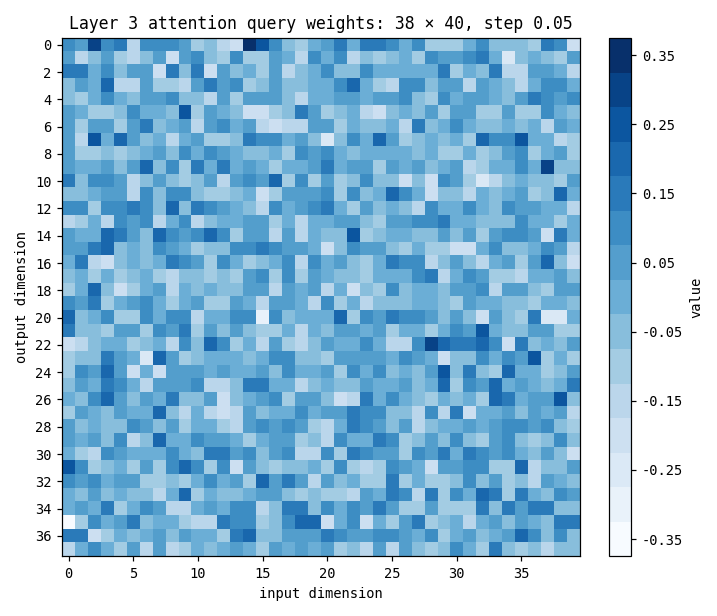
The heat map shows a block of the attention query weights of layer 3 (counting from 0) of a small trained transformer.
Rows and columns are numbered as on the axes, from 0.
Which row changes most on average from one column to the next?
20
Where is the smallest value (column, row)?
0, 35
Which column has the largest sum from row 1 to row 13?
6
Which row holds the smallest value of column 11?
2
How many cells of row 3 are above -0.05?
24
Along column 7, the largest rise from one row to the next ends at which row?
14
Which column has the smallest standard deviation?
19
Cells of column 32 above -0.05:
22
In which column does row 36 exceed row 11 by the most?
28
